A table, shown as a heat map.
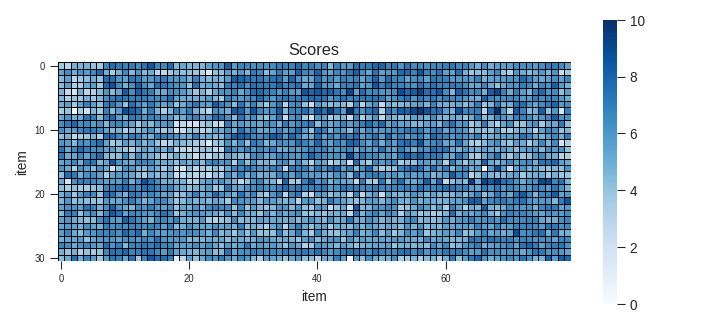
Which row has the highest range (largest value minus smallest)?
7
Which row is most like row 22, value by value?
15
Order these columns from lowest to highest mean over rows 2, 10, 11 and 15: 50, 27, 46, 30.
50, 27, 30, 46
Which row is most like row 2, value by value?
11
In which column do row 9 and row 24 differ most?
18
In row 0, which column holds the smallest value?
1
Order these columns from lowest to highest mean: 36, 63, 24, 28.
24, 63, 36, 28
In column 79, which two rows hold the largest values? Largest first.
21, 30
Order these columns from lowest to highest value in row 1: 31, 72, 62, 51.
72, 51, 31, 62
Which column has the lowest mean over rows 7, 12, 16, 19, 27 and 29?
2
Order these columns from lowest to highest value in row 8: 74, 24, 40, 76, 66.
66, 74, 40, 76, 24
